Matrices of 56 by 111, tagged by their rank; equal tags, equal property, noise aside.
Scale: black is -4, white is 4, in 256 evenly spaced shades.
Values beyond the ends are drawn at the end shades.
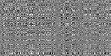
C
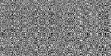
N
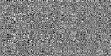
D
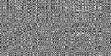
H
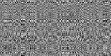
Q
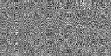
N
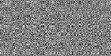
Q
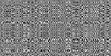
C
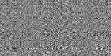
N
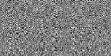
N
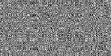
N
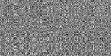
H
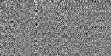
N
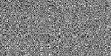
D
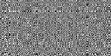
Q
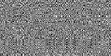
D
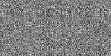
D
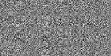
D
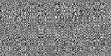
D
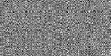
D
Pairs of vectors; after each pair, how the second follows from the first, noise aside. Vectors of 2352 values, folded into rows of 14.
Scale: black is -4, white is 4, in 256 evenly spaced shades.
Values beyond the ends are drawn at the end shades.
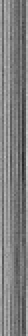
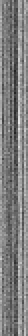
wrapped around.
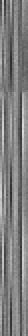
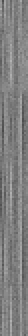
negated, shrunk.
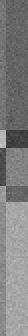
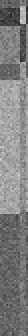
wrapped around.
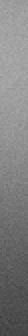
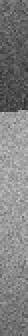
wrapped around.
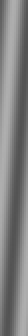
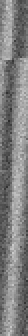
wrapped around.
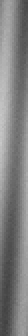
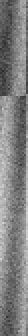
wrapped around.
